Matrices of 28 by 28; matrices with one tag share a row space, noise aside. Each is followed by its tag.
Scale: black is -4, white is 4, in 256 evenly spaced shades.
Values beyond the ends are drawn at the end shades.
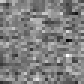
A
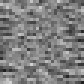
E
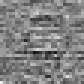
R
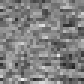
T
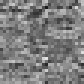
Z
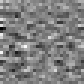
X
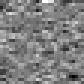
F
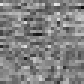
R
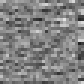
T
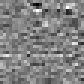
A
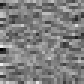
F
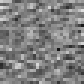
E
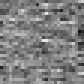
T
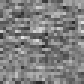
T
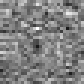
A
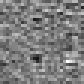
A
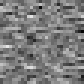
E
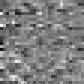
X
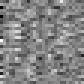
X
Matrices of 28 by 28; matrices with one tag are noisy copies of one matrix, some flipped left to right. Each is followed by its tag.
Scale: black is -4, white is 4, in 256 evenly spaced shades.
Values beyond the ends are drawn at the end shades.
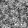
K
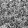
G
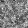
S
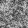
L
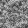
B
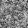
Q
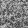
G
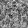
K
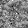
B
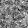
Q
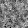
S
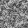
B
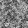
L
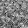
G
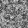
Q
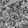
B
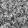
G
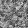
S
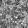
Q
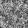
S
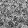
G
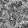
B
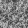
S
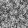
K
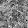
L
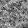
B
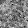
L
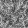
S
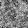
L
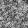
L
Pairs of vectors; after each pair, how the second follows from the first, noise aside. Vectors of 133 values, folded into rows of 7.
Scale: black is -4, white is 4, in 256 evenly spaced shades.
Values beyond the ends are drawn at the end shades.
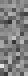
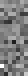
copied.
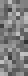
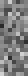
copied.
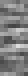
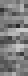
copied.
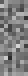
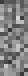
reversed, negated.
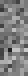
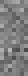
negated, shrunk.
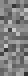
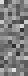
reversed, negated.
